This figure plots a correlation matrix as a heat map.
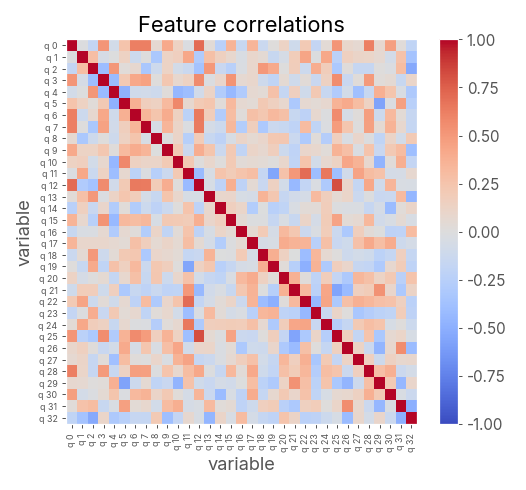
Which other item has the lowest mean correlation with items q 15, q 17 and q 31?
q 32
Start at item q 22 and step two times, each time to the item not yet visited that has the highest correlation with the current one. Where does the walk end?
q 24
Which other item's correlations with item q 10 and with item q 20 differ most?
q 26
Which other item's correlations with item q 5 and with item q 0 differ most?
q 29
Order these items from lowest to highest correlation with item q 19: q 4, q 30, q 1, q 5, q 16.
q 1, q 16, q 30, q 5, q 4
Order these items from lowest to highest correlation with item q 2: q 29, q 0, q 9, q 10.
q 0, q 10, q 29, q 9
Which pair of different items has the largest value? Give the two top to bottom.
q 12, q 25
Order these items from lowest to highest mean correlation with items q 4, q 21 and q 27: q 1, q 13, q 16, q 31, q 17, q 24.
q 31, q 13, q 16, q 1, q 24, q 17
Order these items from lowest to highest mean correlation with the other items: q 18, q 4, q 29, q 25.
q 4, q 29, q 18, q 25
